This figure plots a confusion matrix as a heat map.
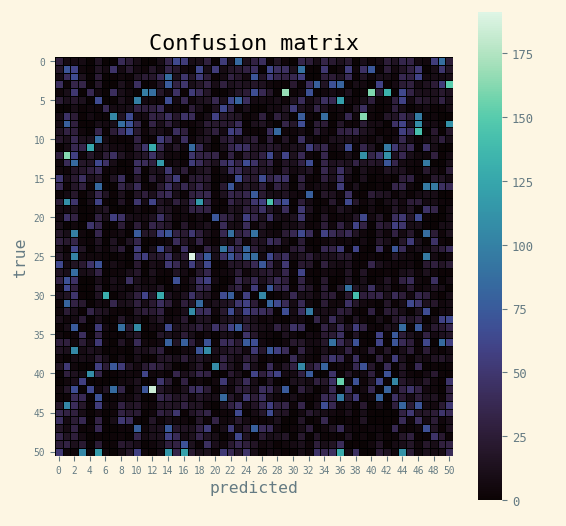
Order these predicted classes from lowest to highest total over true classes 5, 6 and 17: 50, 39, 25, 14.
50, 39, 25, 14
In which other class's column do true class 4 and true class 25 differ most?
40
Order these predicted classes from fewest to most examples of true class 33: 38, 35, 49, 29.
29, 38, 35, 49
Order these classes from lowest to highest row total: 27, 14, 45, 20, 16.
27, 14, 45, 20, 16
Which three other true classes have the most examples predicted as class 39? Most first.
7, 12, 20
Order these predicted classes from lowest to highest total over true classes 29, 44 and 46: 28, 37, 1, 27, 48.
48, 28, 37, 27, 1
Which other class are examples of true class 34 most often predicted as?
10
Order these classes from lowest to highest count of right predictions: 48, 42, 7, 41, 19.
19, 48, 41, 42, 7
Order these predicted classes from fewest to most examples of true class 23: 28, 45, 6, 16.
6, 16, 28, 45
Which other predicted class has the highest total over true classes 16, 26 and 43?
5
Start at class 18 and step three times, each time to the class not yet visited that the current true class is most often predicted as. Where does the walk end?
14
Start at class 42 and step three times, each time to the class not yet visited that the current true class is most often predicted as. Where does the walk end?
31
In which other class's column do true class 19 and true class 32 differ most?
17
